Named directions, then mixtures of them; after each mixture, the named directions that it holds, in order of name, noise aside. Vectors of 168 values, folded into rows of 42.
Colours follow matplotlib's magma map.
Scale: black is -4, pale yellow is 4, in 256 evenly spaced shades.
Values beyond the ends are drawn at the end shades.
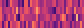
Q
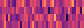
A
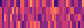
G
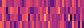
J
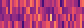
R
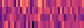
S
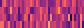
J, R.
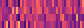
G, Q, S.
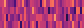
A.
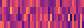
J, R.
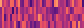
G.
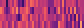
J, Q.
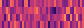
G, J, Q.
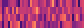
G, J, Q.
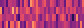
G, Q.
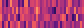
Q.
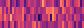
G, R.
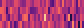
J.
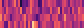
S.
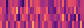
J, Q.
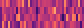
Q.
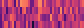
S.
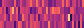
G, J.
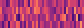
Q.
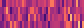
J.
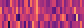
Q.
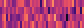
A.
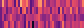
S.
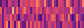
G, Q, S.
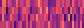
J, S.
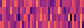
J, R.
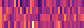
S.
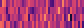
J.
